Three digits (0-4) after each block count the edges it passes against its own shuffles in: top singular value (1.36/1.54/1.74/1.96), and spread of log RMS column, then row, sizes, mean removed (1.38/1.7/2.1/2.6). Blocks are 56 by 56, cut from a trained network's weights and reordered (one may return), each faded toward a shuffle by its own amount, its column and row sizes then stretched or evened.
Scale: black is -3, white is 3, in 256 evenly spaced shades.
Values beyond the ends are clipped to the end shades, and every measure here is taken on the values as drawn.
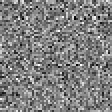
2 0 1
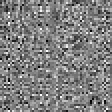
4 4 0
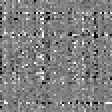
3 3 4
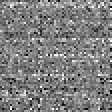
1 1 3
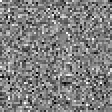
1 1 1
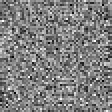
3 0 0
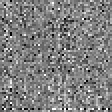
1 3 2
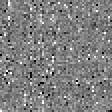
0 3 0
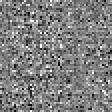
0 3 0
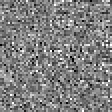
1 1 2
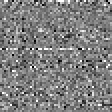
1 0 4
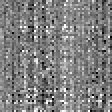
4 4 3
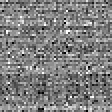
3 2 1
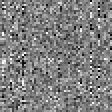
2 4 0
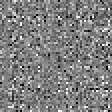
1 4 3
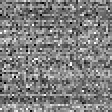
3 1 0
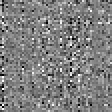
1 4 2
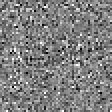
0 2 2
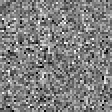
1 2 1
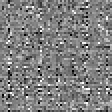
1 4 1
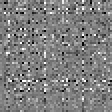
1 4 4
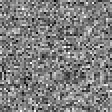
3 0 0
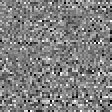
3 1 4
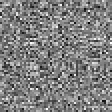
4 0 1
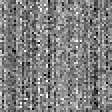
4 3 0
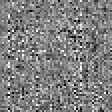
2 4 1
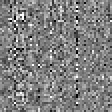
3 4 1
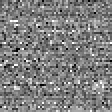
1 0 2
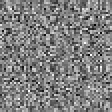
4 0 2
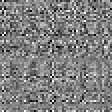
4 2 4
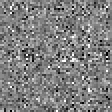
1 3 2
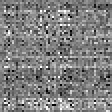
3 4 3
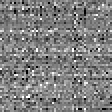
2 3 3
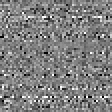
2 0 4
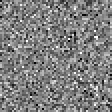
0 1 0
